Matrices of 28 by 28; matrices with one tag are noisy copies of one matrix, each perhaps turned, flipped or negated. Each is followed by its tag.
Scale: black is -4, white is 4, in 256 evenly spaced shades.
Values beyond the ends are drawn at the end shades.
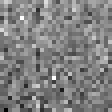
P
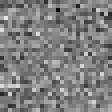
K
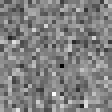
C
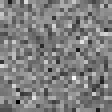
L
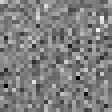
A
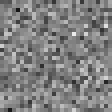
L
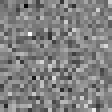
A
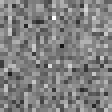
C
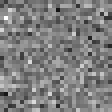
K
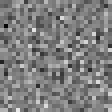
A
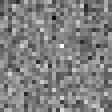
C
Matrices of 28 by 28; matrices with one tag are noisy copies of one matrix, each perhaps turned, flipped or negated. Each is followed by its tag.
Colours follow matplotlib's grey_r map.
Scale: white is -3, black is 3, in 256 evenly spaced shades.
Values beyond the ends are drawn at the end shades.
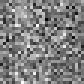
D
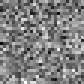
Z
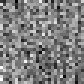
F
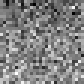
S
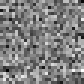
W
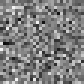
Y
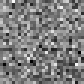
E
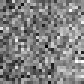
S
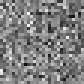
E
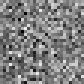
E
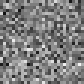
E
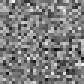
E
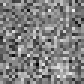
D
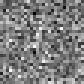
Z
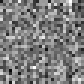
W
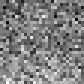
S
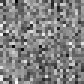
F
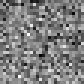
Z
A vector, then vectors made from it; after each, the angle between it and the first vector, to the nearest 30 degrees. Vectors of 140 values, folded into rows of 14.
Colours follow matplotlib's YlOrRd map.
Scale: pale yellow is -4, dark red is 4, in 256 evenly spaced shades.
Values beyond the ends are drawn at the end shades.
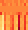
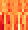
150 degrees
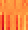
150 degrees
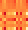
90 degrees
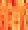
120 degrees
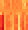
150 degrees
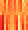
150 degrees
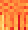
30 degrees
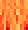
120 degrees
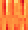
90 degrees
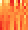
120 degrees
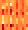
90 degrees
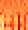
30 degrees
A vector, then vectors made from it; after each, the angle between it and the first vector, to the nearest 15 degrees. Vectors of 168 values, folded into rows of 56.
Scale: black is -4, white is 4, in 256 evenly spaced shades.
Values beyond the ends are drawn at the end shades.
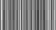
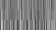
45 degrees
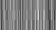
150 degrees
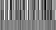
105 degrees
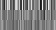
60 degrees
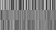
105 degrees
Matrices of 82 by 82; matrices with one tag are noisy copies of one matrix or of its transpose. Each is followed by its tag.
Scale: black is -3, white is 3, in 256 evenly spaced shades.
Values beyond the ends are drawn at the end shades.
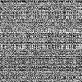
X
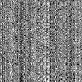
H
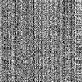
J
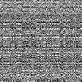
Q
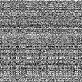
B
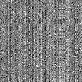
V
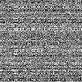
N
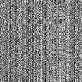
V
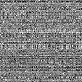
X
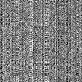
X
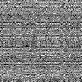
Q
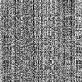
J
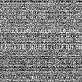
X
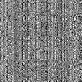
Q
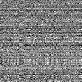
V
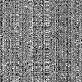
X
